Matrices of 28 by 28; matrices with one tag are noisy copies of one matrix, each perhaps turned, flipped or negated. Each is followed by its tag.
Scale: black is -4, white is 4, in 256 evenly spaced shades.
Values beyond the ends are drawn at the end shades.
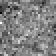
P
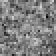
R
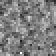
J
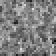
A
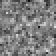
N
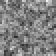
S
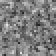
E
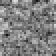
A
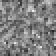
S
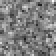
E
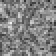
S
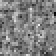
R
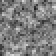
J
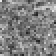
P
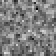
N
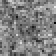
P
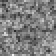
R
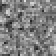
S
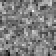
S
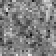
P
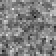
R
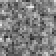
E
